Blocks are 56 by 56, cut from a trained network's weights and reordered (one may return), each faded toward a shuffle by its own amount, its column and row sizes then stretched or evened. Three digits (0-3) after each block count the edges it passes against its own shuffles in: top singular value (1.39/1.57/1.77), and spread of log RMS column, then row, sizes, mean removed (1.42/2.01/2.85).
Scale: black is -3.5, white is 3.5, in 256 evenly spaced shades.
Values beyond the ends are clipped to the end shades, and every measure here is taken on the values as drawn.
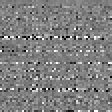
2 0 3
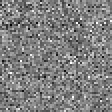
0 0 1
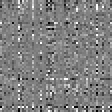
2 3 2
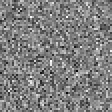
1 1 0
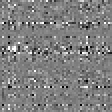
2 2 3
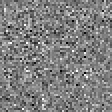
0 1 1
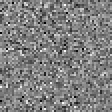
1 1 1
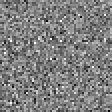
0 0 1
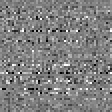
0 1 3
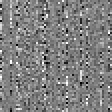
0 3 0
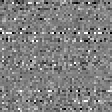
2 0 3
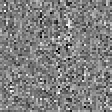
2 2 0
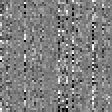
1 3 0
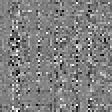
0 3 2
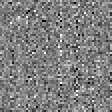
2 2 1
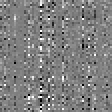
2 3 2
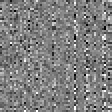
3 3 0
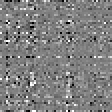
0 2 3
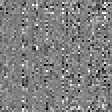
0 3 2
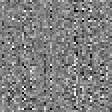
3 3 1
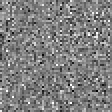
0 2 1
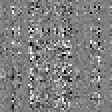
0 3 2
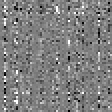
1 3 1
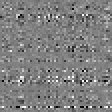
3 2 3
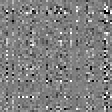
3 3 2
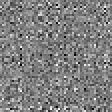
3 2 2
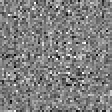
2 1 2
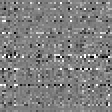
1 2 3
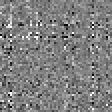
0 2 2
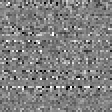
1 0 3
